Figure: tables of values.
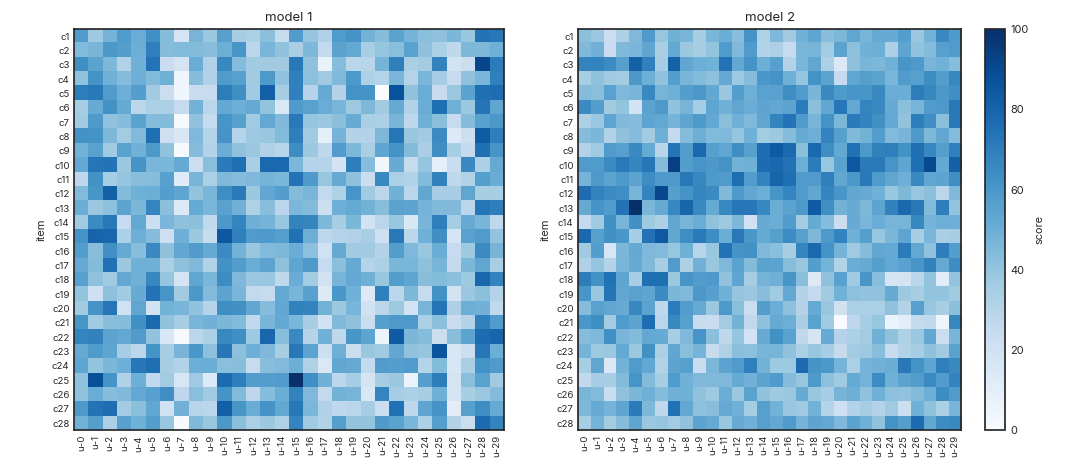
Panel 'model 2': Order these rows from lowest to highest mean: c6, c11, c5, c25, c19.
c19, c25, c6, c5, c11
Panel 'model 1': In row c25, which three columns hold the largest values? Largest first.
u-15, u-1, u-10
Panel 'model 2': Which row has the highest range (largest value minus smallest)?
c21
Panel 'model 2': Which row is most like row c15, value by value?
c12
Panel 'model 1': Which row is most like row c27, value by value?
c15
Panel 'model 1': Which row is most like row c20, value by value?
c14
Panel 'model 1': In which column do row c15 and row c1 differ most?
u-1
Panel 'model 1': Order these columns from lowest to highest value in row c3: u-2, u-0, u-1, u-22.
u-2, u-1, u-0, u-22
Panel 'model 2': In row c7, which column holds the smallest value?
u-0
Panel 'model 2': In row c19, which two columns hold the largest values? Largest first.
u-2, u-6
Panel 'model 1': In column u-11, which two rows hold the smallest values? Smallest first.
c8, c1
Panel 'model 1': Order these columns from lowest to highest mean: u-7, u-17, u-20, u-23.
u-7, u-17, u-20, u-23
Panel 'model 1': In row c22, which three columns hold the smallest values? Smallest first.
u-7, u-21, u-6
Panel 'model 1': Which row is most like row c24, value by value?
c21
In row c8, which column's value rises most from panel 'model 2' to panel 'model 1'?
u-5
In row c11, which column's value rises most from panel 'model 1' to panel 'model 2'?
u-7
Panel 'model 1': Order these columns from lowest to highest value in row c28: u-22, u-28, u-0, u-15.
u-0, u-22, u-15, u-28
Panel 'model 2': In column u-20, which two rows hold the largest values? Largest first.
c6, c15
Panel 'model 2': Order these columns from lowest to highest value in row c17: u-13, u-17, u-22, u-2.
u-2, u-17, u-13, u-22
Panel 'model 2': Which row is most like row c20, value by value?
c27
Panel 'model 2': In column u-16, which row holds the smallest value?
c2
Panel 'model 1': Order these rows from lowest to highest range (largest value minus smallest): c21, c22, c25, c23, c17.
c17, c21, c23, c22, c25
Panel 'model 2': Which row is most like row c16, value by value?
c24
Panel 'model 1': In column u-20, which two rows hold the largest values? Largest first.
c5, c22
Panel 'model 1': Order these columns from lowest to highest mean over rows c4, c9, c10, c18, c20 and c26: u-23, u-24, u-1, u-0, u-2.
u-23, u-24, u-0, u-2, u-1
